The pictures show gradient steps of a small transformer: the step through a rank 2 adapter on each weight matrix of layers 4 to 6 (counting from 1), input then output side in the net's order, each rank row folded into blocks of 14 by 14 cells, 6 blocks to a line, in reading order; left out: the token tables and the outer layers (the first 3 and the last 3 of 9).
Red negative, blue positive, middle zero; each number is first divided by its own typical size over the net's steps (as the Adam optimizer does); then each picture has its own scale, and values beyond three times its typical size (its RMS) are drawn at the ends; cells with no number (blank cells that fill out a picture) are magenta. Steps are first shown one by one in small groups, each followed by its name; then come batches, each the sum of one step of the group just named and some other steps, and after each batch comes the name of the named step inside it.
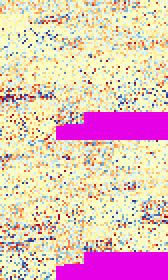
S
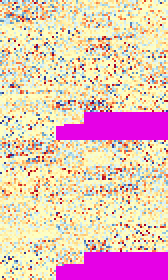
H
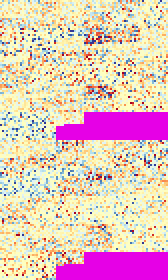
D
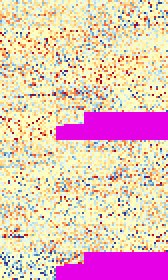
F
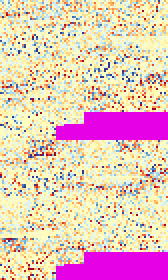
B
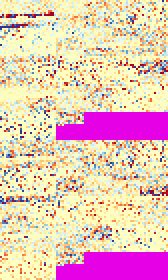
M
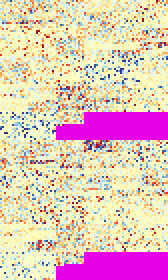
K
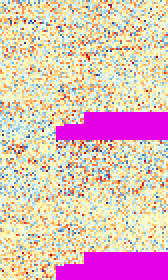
D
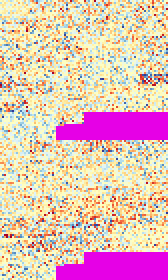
K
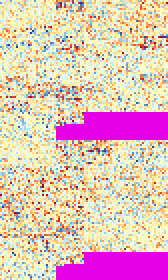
S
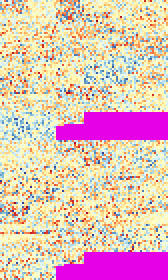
K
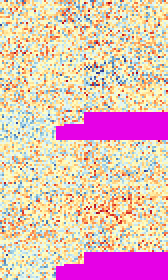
K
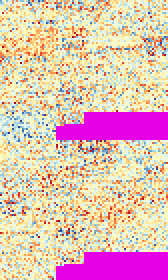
K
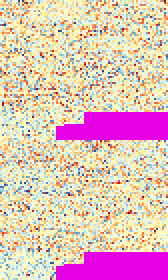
K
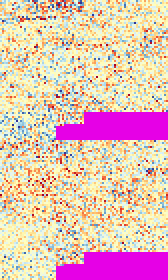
H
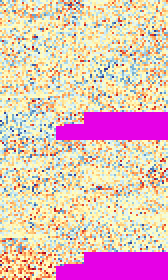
B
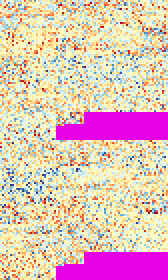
M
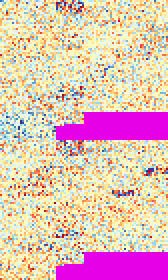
B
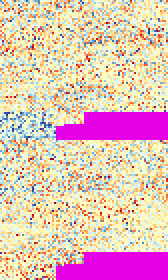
D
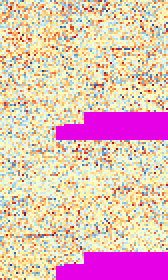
M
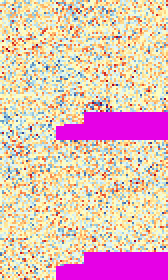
H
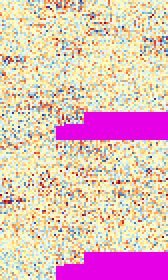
F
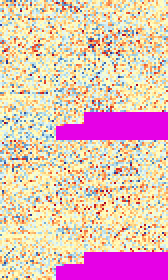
H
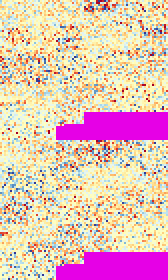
M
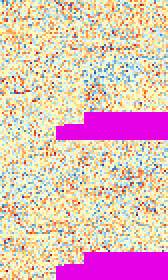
B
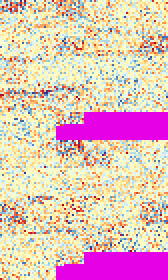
S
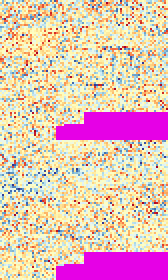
M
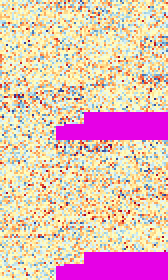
F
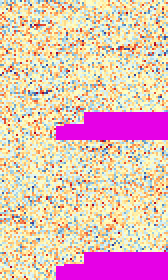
F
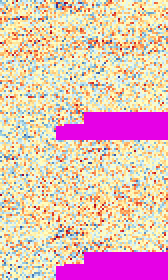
S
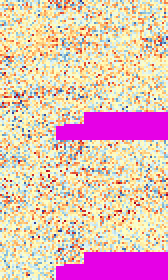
F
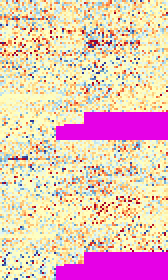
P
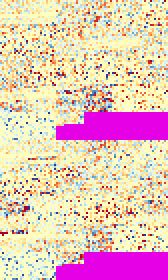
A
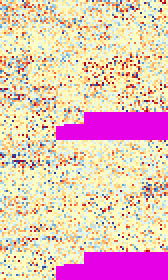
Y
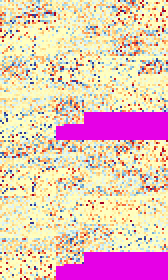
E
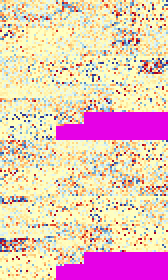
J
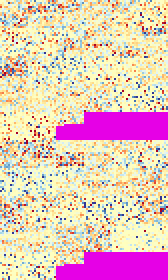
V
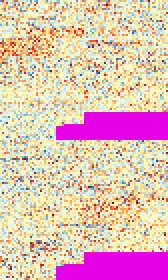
P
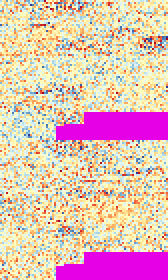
P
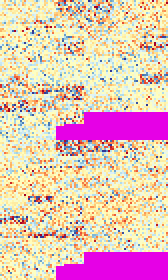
E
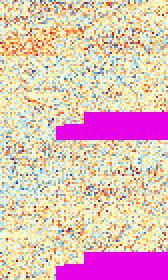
P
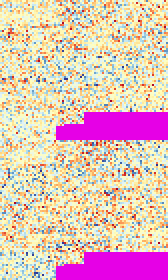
A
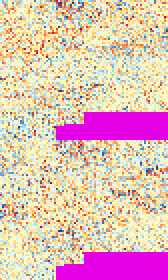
Y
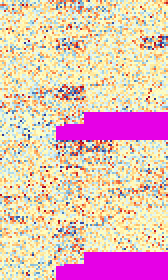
Y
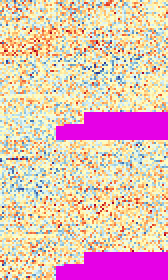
P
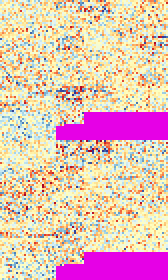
A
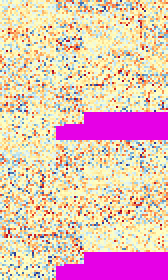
Y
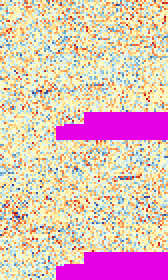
Y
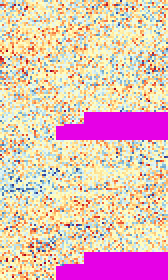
Y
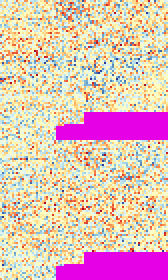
P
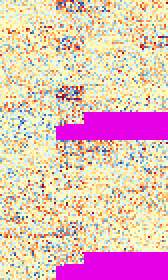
J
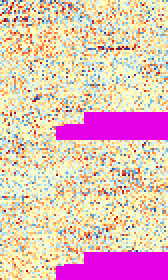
J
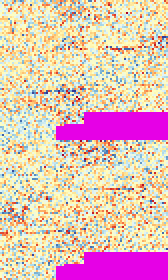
A
